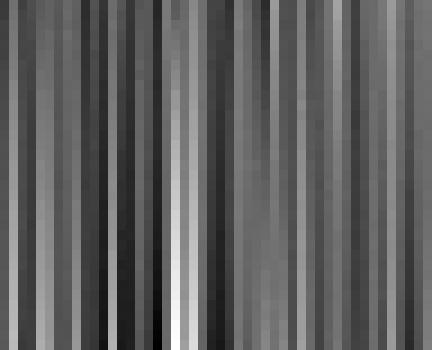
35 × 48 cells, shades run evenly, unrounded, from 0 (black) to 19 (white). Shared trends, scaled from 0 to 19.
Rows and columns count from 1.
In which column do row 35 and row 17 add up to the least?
18
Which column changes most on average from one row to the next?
20
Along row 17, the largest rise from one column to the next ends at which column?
13
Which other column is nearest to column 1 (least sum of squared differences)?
33
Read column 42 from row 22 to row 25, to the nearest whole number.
8 8 8 8
